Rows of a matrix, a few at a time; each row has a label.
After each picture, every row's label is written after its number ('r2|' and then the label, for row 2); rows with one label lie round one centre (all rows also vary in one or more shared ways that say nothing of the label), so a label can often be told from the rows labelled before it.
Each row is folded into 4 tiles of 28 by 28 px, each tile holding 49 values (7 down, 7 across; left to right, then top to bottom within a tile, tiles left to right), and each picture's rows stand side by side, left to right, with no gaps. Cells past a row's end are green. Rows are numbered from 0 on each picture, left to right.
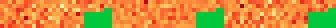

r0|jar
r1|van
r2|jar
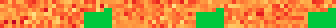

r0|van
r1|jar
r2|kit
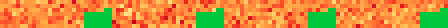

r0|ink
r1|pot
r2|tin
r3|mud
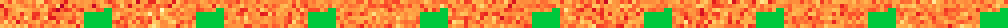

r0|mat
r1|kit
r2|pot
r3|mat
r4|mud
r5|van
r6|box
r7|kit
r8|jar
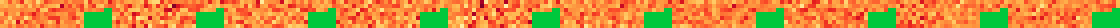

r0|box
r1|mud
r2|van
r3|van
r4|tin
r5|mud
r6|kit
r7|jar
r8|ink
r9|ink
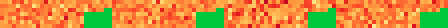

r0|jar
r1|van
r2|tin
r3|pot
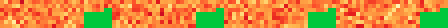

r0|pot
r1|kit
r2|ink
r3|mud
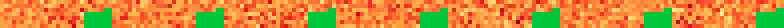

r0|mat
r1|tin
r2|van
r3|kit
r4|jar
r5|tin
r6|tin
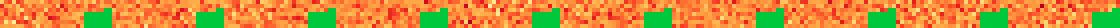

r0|mat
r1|tin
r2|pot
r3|van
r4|ink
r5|jar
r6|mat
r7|mat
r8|mat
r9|van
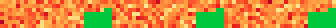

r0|ink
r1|ink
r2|tin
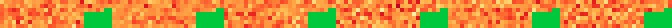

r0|mud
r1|tin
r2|ink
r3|mat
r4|jar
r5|pot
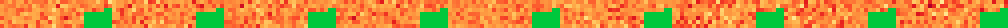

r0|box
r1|mud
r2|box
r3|van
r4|jar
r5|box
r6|jar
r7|van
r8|kit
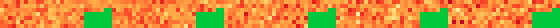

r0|tin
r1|ink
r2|mat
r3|tin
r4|van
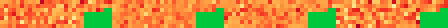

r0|mat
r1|mat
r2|jar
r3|mud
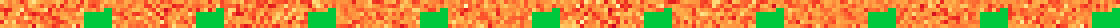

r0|pot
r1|mat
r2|mud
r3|box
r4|tin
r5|mat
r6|ink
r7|mat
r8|jar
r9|ink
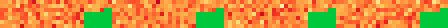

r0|jar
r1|mat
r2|tin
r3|mat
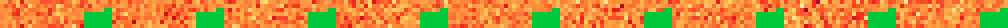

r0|mud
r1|tin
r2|pot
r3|ink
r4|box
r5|mud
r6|ink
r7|box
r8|tin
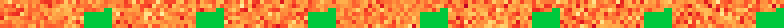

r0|ink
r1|box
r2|ink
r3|van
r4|tin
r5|jar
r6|mud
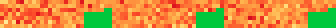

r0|jar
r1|mat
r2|jar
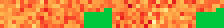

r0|pot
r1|jar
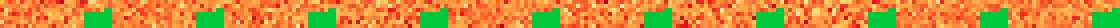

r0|box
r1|van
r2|kit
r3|van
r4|ink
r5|mat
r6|mat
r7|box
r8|mat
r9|box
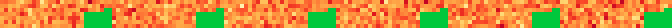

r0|kit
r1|ink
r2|mat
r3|pot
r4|ink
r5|mat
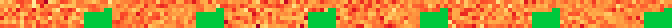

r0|mat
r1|tin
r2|van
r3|van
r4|box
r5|mud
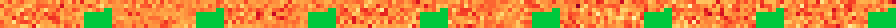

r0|box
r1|ink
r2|jar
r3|jar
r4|mud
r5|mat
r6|kit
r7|mat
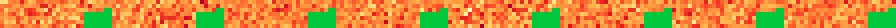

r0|mud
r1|box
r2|mud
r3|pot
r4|jar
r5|van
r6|kit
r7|kit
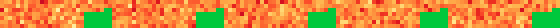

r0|van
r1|mud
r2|tin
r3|mud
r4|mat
